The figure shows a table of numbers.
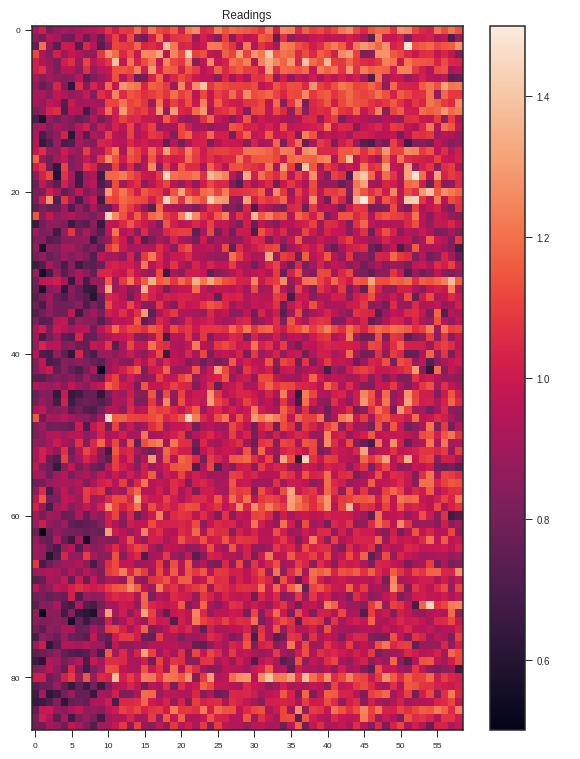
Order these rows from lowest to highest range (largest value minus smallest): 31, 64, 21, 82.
64, 82, 31, 21
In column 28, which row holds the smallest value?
19
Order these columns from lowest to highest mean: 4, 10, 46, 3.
3, 4, 46, 10
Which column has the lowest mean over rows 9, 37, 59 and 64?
2
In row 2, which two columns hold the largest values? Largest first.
51, 18
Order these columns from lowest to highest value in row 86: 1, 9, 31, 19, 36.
1, 9, 31, 19, 36
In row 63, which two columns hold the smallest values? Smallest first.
7, 5
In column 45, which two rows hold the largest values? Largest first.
21, 18
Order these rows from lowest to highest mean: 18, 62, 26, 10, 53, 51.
26, 62, 51, 53, 10, 18
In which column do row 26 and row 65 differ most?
32
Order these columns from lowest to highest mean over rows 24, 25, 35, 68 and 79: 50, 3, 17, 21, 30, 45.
3, 30, 50, 17, 45, 21
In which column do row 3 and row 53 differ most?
10
